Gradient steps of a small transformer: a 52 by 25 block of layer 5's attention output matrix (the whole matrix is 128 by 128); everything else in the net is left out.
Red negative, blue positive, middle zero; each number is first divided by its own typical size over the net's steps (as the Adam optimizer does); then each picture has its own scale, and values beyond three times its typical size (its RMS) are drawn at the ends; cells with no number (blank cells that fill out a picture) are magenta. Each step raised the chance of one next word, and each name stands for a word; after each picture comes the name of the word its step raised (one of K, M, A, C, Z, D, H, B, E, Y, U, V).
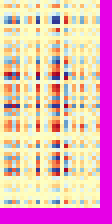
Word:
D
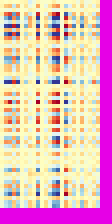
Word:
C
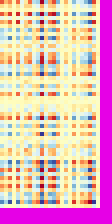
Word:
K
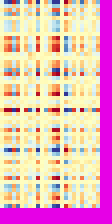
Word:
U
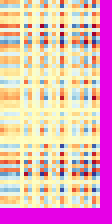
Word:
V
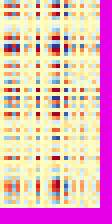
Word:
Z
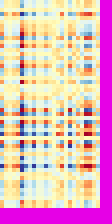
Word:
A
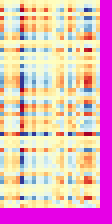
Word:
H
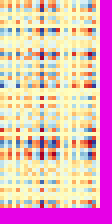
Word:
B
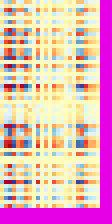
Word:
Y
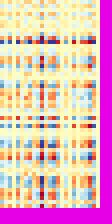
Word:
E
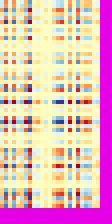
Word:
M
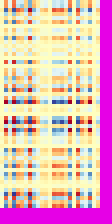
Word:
M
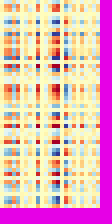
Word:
Y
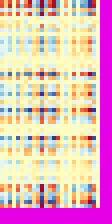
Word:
U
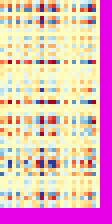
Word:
M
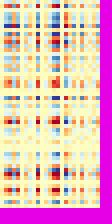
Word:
V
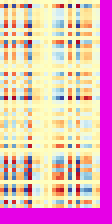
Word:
V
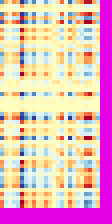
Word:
K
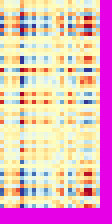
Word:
C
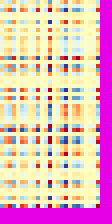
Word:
Y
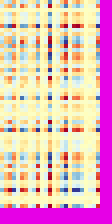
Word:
V
